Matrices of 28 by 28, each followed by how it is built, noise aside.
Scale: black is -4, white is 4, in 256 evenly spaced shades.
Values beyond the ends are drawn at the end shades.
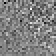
upper triangular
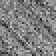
Toeplitz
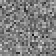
noise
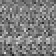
repeating columns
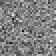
noise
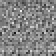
repeating columns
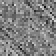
Toeplitz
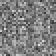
blocks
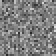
noise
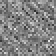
Toeplitz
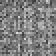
blocks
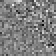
upper triangular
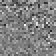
upper triangular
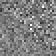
upper triangular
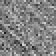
Toeplitz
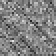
Toeplitz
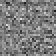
blocks
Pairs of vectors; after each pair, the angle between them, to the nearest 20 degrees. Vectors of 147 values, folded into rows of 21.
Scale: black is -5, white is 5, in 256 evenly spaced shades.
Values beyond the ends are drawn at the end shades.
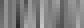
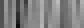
40 degrees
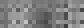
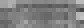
60 degrees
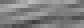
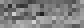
140 degrees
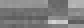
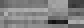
160 degrees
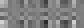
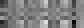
160 degrees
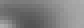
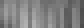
140 degrees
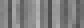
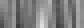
100 degrees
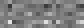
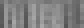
100 degrees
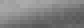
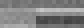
80 degrees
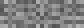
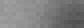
80 degrees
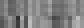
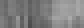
120 degrees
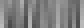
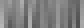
20 degrees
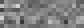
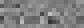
140 degrees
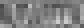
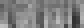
60 degrees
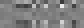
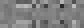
160 degrees
